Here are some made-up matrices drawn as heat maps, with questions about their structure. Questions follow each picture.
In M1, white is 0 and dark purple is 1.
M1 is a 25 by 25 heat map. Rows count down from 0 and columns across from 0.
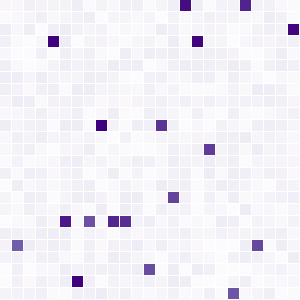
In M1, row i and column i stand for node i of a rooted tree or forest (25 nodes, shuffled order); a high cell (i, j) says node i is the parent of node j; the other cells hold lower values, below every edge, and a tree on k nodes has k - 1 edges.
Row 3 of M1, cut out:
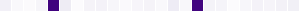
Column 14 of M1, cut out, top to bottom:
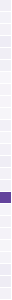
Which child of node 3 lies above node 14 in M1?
16
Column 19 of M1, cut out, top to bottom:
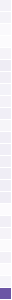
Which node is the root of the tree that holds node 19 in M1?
2
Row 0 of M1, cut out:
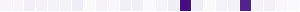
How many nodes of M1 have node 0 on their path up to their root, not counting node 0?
4
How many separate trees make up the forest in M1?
7
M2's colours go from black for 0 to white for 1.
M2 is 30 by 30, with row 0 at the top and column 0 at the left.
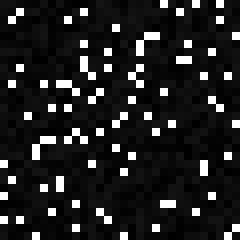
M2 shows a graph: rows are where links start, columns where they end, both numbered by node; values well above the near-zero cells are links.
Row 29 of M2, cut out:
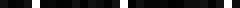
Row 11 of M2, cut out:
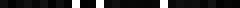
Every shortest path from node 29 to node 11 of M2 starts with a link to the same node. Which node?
node 28
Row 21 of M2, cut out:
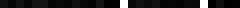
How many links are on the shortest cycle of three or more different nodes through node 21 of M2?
6
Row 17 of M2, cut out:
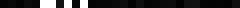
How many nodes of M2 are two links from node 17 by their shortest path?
6
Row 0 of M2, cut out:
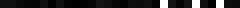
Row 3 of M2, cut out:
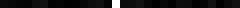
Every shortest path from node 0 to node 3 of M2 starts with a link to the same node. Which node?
node 20
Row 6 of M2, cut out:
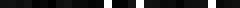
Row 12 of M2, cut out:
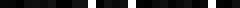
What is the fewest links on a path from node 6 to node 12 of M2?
2
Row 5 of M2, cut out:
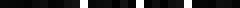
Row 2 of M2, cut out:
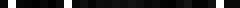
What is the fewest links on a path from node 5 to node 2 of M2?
3
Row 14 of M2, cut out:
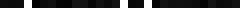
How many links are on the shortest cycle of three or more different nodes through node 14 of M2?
5
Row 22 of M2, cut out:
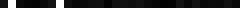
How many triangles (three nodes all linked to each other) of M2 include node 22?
0
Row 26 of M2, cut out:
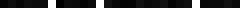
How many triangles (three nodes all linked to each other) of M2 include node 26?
0
